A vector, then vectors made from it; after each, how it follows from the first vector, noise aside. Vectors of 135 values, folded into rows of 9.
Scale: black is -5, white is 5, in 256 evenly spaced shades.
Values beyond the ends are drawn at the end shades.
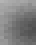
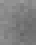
shrunk.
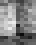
wrapped around, negated, scaled up.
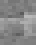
wrapped around, partly zeroed.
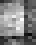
wrapped around, negated, scaled up.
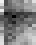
wrapped around, negated, scaled up.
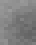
shrunk.
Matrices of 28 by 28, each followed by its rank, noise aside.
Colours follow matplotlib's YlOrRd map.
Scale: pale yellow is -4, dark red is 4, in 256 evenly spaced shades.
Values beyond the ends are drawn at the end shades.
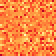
six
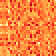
four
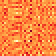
four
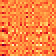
three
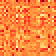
four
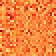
six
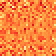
four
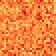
eight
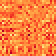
six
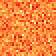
eight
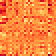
three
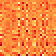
three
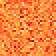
eight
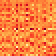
three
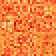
six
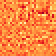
six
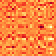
four
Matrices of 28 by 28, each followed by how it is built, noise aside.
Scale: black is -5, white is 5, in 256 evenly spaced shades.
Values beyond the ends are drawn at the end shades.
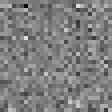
low rank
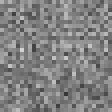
blocks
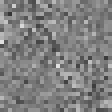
block diagonal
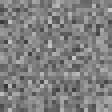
blocks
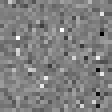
sparse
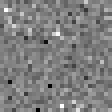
sparse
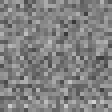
repeating columns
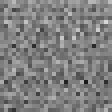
repeating columns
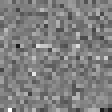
uneven rows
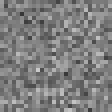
blocks
